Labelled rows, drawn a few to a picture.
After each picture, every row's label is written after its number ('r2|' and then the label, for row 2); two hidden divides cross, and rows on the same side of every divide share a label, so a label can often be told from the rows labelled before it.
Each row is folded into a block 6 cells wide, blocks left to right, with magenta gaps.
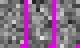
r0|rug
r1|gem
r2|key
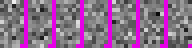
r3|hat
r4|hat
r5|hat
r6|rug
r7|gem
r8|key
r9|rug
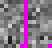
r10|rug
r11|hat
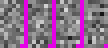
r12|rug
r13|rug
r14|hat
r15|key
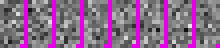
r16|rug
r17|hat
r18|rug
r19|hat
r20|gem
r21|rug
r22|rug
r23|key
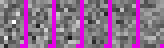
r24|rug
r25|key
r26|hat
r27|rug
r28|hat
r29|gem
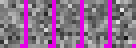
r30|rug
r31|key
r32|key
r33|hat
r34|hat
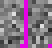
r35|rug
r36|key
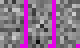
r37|gem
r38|rug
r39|rug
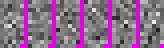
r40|rug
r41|hat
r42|key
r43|hat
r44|rug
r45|rug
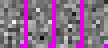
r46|rug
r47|hat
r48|key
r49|rug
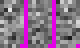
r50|hat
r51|rug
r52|hat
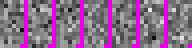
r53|key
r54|gem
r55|hat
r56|key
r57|rug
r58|hat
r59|gem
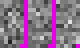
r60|rug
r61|gem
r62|rug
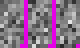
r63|key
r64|key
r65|rug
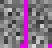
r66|key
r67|key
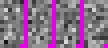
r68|gem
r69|key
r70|key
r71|hat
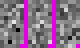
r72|rug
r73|rug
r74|hat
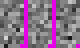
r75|rug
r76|rug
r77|hat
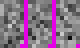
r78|rug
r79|key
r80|hat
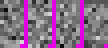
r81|hat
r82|gem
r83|rug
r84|gem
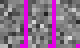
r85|key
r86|key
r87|gem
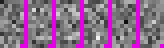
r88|key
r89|gem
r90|gem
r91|gem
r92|key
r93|rug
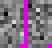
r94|rug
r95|hat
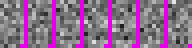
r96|rug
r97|key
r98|hat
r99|hat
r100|hat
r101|key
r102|rug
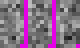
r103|hat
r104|rug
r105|hat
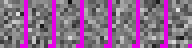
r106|rug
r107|rug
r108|gem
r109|gem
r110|key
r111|gem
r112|hat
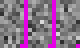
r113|key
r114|rug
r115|gem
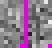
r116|rug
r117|hat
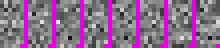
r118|hat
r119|rug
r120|hat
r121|rug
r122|hat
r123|rug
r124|gem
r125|hat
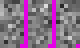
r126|gem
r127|gem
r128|gem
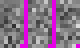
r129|rug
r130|key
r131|hat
